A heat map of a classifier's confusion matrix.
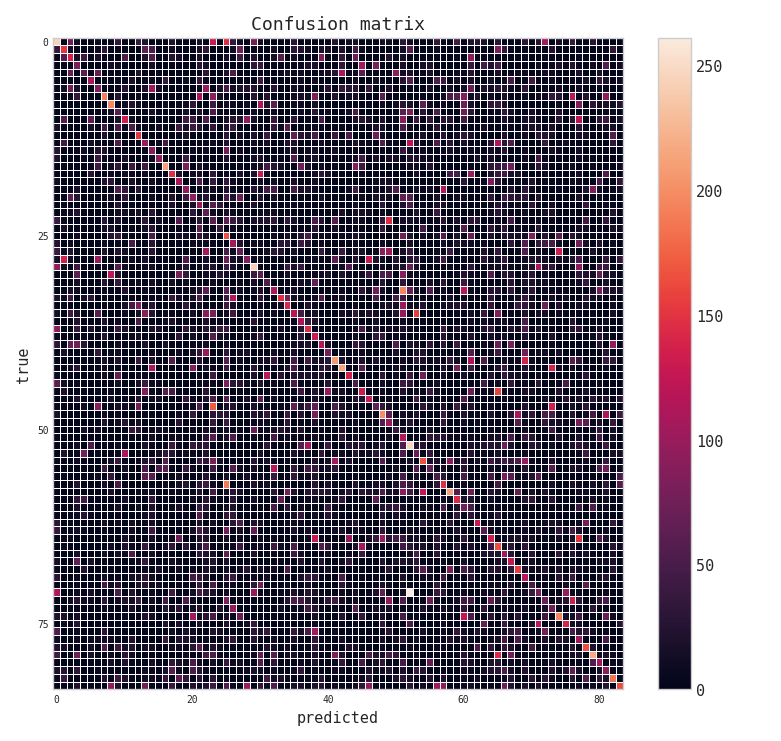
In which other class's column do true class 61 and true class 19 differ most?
57
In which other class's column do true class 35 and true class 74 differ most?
53
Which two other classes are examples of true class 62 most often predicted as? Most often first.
78, 27
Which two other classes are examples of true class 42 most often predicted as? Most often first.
73, 14
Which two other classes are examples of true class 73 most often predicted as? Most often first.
26, 44
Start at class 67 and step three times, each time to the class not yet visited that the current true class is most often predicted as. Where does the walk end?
65
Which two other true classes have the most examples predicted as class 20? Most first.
74, 42
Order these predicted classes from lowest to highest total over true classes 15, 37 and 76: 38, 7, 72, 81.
81, 7, 72, 38
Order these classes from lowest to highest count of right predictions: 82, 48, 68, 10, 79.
10, 68, 82, 48, 79
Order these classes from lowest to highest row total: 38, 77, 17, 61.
61, 38, 77, 17
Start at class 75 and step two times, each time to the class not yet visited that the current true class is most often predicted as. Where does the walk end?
52
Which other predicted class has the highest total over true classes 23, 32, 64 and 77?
51
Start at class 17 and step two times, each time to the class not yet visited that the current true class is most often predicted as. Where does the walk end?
8
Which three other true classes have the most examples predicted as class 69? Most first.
41, 54, 40
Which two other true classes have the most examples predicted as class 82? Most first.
39, 12
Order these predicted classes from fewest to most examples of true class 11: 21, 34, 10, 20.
10, 21, 20, 34
